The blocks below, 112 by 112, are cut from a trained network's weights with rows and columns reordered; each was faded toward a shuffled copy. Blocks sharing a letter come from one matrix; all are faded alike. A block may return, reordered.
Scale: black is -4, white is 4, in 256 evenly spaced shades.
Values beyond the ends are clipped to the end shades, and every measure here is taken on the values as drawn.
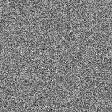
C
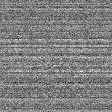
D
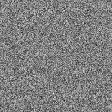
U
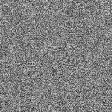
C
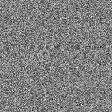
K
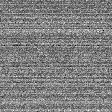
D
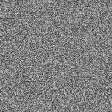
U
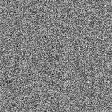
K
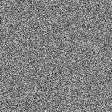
C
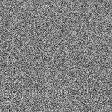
C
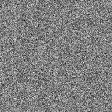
K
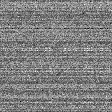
D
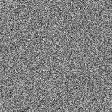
C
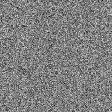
C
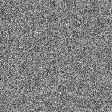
K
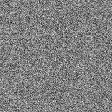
U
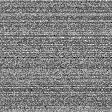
D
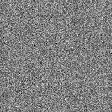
K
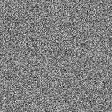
C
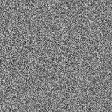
C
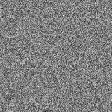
U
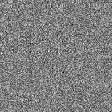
K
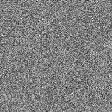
K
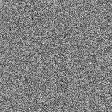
U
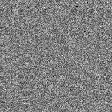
K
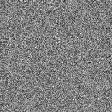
K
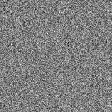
K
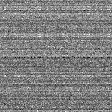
D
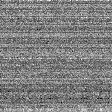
D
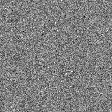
K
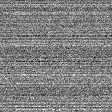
D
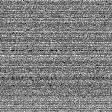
D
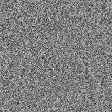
C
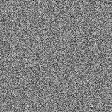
C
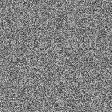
U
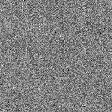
K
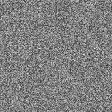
U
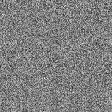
U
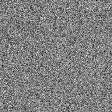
K
